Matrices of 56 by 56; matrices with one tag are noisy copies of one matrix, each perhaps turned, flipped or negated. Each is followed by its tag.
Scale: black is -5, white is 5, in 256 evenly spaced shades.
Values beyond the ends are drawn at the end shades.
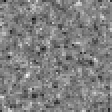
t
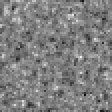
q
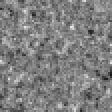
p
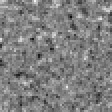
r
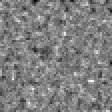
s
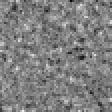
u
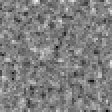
s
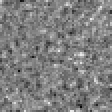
u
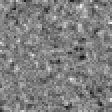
u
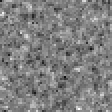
t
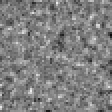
s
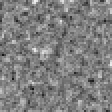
s
